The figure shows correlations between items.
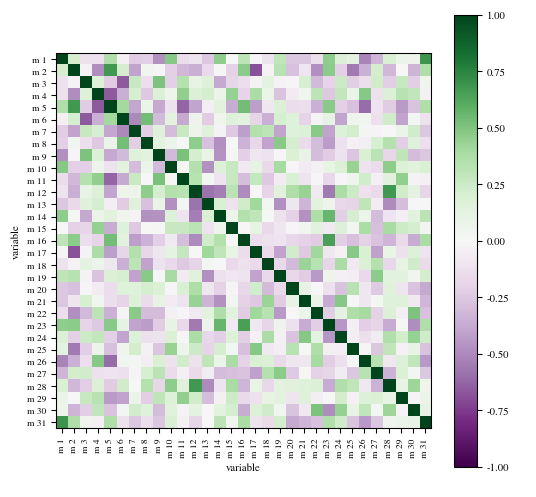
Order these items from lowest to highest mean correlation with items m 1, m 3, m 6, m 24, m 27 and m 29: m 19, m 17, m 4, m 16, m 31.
m 17, m 16, m 4, m 31, m 19
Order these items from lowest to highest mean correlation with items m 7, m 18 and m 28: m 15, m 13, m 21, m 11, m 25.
m 13, m 15, m 11, m 25, m 21
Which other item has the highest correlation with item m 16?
m 23
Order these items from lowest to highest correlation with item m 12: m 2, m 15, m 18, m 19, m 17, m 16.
m 16, m 2, m 18, m 17, m 19, m 15
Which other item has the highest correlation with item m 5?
m 2
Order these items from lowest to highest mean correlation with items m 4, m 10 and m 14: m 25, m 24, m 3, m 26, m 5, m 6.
m 5, m 3, m 6, m 24, m 26, m 25
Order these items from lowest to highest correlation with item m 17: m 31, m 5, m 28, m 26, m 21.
m 5, m 21, m 31, m 28, m 26
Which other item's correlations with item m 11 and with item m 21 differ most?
m 18
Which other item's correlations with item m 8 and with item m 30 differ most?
m 22
